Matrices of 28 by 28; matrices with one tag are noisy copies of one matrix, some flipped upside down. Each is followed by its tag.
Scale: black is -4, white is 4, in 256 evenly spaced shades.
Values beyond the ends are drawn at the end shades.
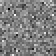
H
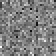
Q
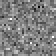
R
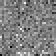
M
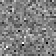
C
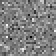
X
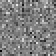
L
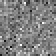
M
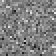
R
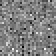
L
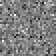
H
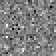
X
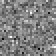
R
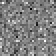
Q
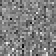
L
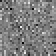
M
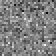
C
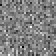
L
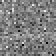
C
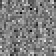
Q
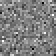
H
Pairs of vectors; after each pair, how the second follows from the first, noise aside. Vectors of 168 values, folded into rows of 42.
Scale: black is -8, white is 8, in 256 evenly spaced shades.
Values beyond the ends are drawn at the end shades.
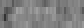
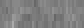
wrapped around, negated, shrunk.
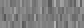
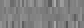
partly zeroed.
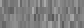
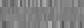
partly zeroed.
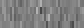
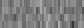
sign-scrambled.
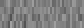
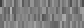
wrapped around.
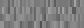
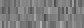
sign-scrambled.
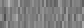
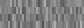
wrapped around.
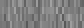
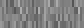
reversed, negated.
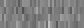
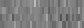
reversed, partly zeroed.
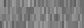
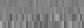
negated, partly zeroed.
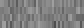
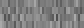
wrapped around.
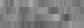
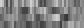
scaled up.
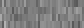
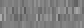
partly zeroed.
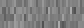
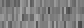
wrapped around.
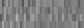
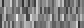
scaled up.
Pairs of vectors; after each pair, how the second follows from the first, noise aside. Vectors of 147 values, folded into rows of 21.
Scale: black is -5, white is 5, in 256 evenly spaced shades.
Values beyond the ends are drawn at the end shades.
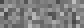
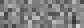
copied.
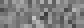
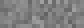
shrunk.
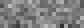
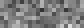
negated.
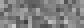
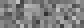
shuffled.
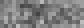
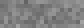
shrunk.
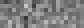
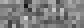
negated.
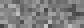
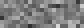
shuffled.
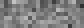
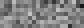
copied.
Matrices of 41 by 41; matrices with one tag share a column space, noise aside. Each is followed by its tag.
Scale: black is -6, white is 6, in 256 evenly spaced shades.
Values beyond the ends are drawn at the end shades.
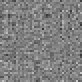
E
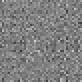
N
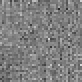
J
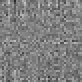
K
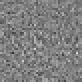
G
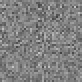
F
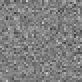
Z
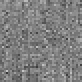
J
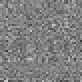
N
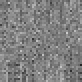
J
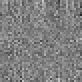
K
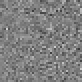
Z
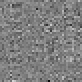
N
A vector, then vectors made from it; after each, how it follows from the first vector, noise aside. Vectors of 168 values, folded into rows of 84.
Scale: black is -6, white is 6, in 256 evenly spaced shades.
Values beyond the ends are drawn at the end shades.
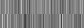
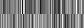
reversed, scaled up.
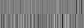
reversed, negated, partly zeroed.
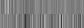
partly zeroed.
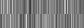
wrapped around.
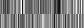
reversed, scaled up.
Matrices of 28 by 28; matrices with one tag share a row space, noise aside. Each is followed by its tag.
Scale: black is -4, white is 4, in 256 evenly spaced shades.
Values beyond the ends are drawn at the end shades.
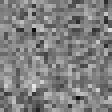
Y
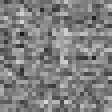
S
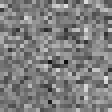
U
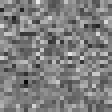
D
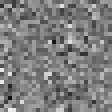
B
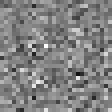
Y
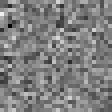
B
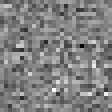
S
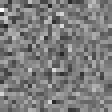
B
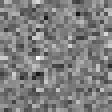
Y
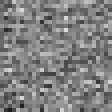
S
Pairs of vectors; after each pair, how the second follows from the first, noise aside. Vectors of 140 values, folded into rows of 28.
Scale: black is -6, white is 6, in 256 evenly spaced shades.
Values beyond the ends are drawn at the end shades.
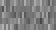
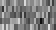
scaled up.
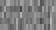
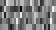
scaled up.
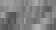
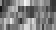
wrapped around, negated, scaled up.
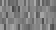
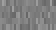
reversed, negated, shrunk.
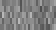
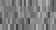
wrapped around, negated.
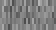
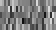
wrapped around, negated, scaled up.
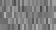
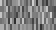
reversed, scaled up.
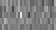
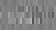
wrapped around, negated, partly zeroed.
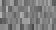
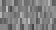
copied.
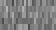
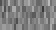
wrapped around, negated.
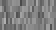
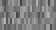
copied.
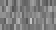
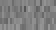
reversed, negated, shrunk.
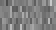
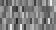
scaled up.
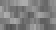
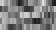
wrapped around, negated, scaled up.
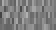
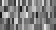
scaled up.
